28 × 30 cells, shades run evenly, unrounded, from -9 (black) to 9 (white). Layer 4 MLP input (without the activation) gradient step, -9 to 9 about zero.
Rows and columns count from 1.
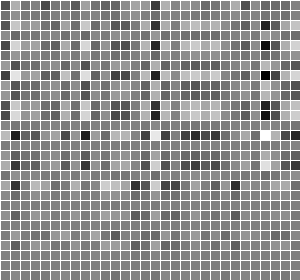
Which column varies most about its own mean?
27
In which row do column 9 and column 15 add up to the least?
14
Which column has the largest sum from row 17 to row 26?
16
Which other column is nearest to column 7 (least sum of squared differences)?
19
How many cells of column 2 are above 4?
5
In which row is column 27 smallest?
8
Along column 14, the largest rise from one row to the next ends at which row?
20
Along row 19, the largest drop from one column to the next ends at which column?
17
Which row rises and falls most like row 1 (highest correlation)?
2
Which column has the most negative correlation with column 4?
6
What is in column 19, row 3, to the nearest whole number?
3
